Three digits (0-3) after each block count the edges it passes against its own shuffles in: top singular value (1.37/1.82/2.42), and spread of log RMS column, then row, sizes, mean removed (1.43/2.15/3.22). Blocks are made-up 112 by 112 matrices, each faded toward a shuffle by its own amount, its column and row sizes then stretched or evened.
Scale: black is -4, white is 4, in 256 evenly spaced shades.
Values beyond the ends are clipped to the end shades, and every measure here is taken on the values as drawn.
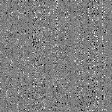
0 3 1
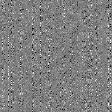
1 3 0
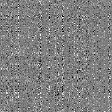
2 3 1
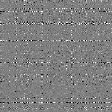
3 2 3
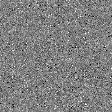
0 1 1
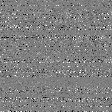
0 0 3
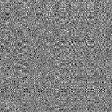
3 1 2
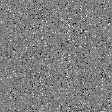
1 2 1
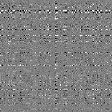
3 2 3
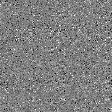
1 1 1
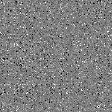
1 2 1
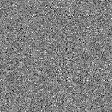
2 0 1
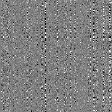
3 3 1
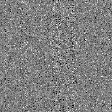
1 2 0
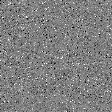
0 1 1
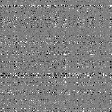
2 2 3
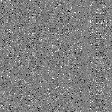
2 2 0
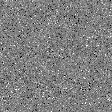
1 0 1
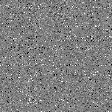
0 1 2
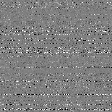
2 0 3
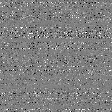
1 0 3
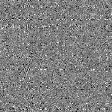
2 1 2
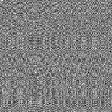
3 0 2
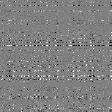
3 2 3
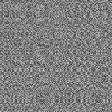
3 0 2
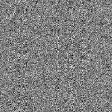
2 2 0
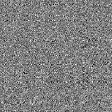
2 1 2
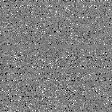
1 1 2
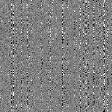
3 3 0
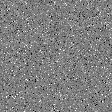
0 0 0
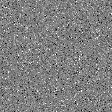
0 1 0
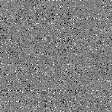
1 1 2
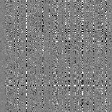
3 3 2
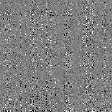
1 3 2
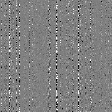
3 3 0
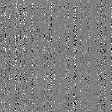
1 3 1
